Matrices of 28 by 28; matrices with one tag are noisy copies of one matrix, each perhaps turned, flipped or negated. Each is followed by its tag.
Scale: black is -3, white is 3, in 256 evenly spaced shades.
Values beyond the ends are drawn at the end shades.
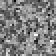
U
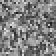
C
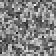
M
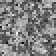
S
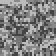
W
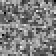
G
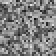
M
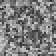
W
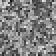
G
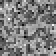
G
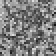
W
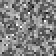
M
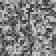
G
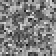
W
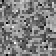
C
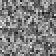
M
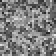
W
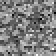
W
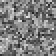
M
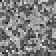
W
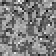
S
